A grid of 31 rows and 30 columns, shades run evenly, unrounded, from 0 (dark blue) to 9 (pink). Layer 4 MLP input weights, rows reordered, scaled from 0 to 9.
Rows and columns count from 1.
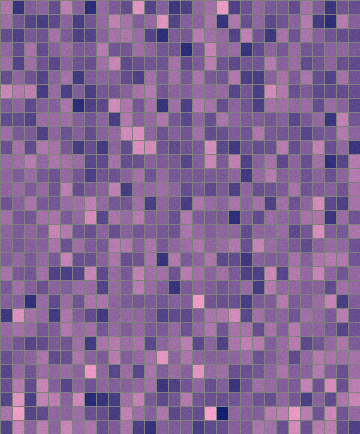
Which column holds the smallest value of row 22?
3
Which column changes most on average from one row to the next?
20
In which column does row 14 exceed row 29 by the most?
10
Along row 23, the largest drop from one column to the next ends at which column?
21
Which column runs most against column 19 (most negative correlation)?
25
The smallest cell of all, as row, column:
30, 19
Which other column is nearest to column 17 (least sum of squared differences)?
24
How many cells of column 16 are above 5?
7
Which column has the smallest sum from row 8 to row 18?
28
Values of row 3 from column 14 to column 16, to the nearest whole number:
1 4 4
